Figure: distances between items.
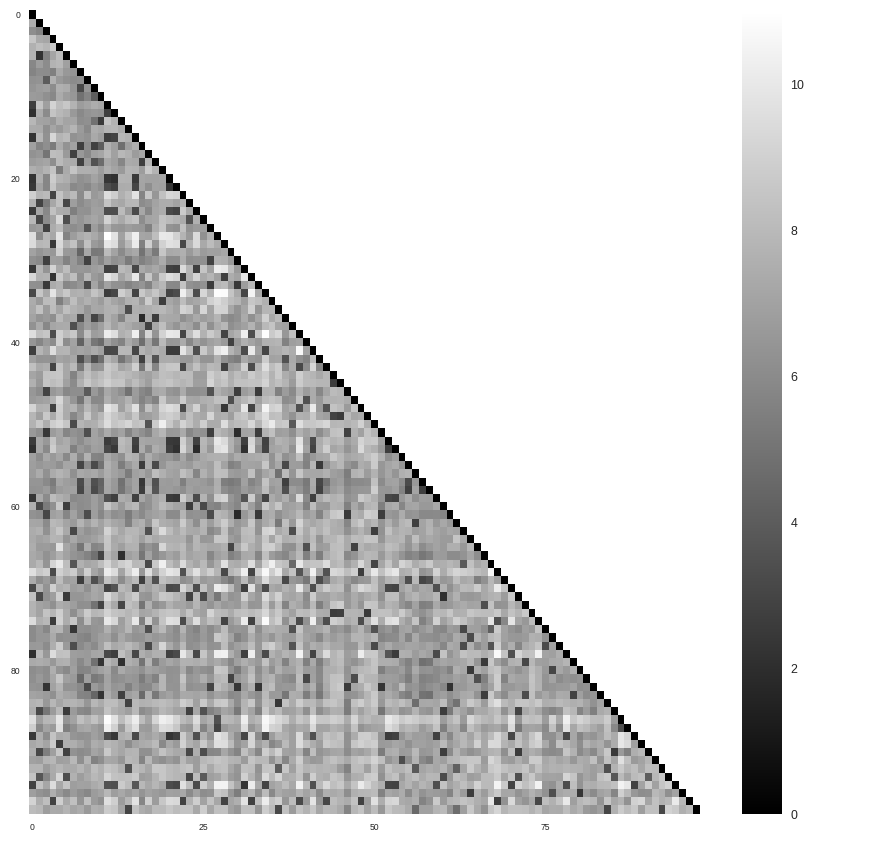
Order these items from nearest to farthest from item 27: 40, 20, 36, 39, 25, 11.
25, 40, 39, 36, 20, 11
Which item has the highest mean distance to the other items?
86
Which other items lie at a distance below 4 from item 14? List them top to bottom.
36, 84, 92, 97
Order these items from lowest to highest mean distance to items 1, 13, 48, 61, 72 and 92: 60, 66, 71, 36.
66, 60, 71, 36
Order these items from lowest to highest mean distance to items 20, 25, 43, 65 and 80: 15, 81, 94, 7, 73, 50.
7, 81, 15, 94, 73, 50
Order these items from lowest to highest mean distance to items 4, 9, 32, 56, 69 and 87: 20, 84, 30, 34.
30, 84, 20, 34
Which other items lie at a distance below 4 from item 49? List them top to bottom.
44, 45, 73
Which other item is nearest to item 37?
16
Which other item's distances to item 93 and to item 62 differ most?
56
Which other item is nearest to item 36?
84
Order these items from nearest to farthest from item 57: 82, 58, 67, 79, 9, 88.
58, 9, 79, 82, 88, 67
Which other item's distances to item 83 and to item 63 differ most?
50
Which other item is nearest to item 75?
6
